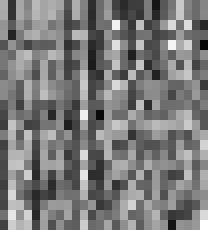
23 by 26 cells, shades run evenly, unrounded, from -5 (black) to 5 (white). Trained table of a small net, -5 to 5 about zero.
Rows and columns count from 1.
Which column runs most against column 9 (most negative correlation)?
24
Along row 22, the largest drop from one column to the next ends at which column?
5
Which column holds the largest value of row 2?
23
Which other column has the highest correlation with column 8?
3
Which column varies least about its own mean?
8
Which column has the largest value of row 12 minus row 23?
22
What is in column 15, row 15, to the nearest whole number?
-2
